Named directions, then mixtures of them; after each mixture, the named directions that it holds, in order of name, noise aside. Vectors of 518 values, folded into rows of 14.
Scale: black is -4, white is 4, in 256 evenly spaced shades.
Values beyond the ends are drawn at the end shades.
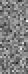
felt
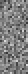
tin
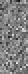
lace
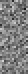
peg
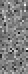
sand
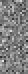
felt, peg.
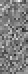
felt, lace.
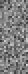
tin.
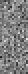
peg, tin.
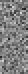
peg, sand.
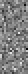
sand.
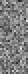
felt.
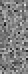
felt, sand.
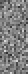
tin.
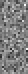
sand, tin.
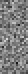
felt, peg, tin.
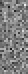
felt, sand, tin.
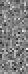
lace, sand.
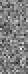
felt.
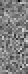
felt, lace, tin.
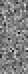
sand.
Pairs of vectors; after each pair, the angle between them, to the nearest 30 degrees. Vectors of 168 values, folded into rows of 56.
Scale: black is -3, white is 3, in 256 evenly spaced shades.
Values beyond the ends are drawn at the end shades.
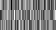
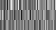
120 degrees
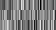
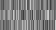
90 degrees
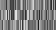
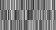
150 degrees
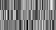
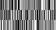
90 degrees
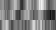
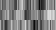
150 degrees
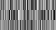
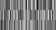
150 degrees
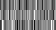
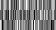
150 degrees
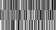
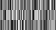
90 degrees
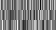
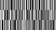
120 degrees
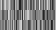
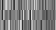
60 degrees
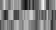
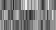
150 degrees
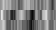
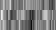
30 degrees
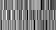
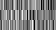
30 degrees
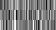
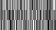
60 degrees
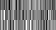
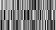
120 degrees
